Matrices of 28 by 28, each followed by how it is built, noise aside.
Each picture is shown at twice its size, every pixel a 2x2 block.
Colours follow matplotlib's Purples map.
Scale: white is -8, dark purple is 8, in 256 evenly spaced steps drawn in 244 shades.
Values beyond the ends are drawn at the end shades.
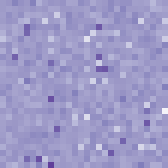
sparse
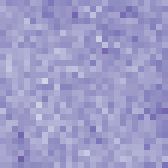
smooth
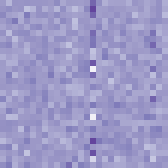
uneven columns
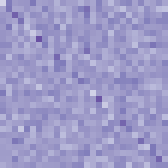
diagonal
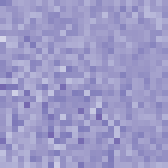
lower triangular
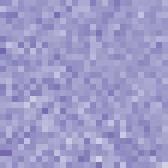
lower triangular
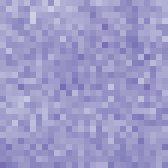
smooth
